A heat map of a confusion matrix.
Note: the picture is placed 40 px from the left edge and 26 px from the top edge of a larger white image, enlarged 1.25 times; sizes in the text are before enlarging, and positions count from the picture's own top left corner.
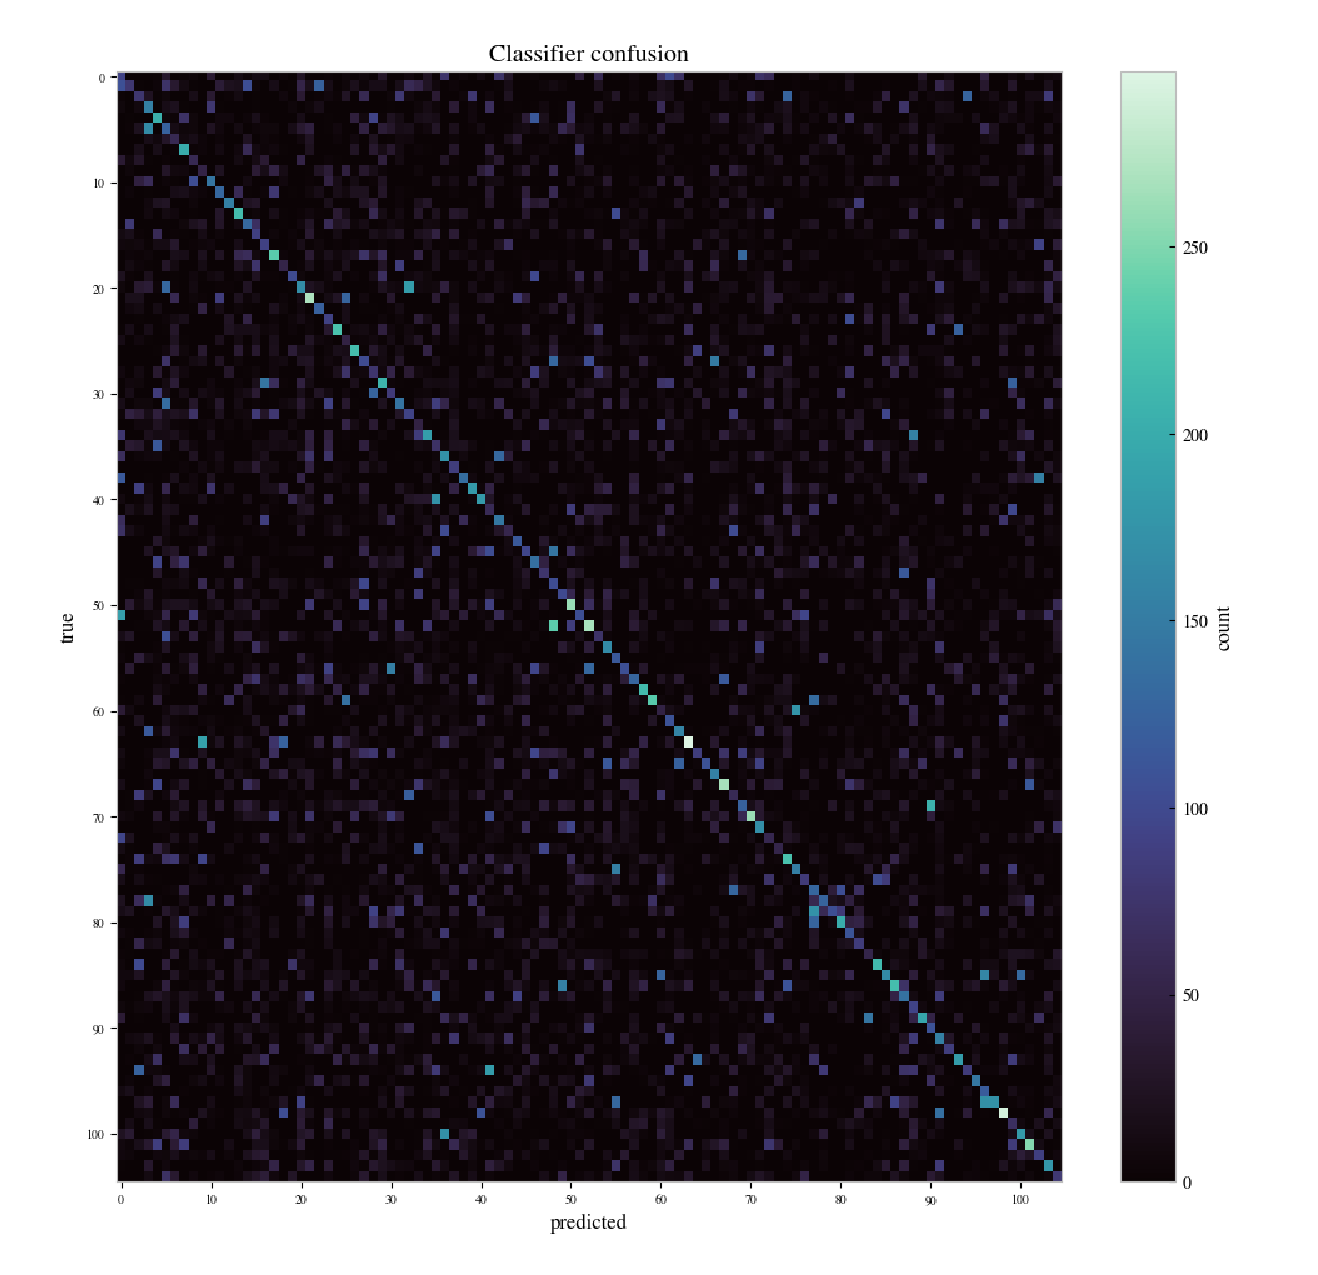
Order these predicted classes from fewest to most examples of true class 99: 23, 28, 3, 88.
28, 3, 88, 23
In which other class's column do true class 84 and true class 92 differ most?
2
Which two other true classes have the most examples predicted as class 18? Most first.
63, 98
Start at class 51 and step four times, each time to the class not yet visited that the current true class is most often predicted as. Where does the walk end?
91
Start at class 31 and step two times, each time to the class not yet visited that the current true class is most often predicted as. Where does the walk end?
3
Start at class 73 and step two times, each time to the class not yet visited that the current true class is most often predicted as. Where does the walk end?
60
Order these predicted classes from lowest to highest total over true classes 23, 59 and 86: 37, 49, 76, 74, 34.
76, 37, 34, 74, 49
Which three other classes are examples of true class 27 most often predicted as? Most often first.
66, 48, 52
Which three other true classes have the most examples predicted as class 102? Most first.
38, 16, 89
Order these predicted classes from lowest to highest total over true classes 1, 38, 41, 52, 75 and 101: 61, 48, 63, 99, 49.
49, 61, 63, 48, 99
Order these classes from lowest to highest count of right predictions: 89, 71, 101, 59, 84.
71, 89, 84, 59, 101
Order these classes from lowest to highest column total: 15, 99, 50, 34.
34, 99, 15, 50
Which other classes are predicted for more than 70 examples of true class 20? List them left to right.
5, 32, 91
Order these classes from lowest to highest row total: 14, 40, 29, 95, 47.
47, 95, 40, 14, 29
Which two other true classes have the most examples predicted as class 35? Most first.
40, 87
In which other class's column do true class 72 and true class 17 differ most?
69
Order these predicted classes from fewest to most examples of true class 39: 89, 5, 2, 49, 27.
89, 49, 27, 5, 2
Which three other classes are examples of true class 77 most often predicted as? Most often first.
68, 80, 82
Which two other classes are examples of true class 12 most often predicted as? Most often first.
82, 45
